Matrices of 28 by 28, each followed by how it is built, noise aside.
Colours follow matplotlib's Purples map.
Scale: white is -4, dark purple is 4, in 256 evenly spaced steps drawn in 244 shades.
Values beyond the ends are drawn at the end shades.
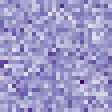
noise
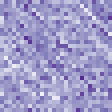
Toeplitz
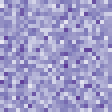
repeating rows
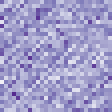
Hankel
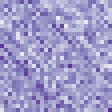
Toeplitz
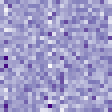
uneven columns
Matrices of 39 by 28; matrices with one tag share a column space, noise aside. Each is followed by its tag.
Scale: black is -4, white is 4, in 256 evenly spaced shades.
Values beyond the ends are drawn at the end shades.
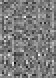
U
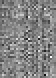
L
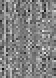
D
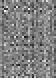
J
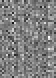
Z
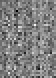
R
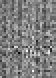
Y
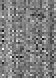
L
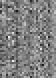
J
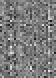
R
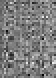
U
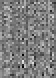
U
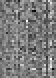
D
